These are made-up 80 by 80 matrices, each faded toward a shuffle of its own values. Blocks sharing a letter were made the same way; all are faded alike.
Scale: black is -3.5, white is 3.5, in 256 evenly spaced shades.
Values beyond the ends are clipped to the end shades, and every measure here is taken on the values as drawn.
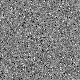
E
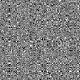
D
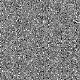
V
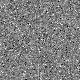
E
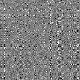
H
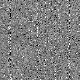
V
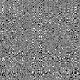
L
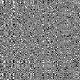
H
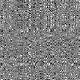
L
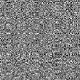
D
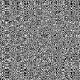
D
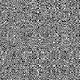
D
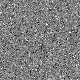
E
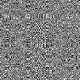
D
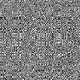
D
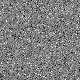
E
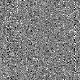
V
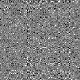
L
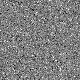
E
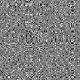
L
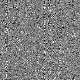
V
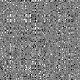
H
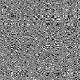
L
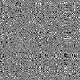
L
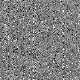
V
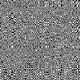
L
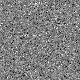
E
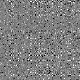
H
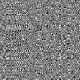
L
